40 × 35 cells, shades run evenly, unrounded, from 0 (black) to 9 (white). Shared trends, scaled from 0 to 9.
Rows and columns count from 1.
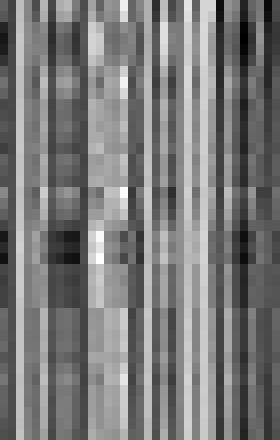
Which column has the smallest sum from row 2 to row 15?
31
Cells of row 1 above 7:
4
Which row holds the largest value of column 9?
1
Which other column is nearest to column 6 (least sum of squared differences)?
14
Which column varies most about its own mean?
16
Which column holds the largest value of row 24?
13
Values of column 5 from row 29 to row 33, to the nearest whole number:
4 4 4 4 4
